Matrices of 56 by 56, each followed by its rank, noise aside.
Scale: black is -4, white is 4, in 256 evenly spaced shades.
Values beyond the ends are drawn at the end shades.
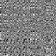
five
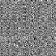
seven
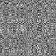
five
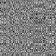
six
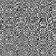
five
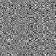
seven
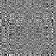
five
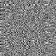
seven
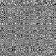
seven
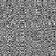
six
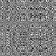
five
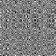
four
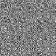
seven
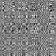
five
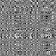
four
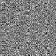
seven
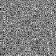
seven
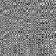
five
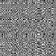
five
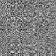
seven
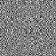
six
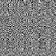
six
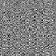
seven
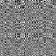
four
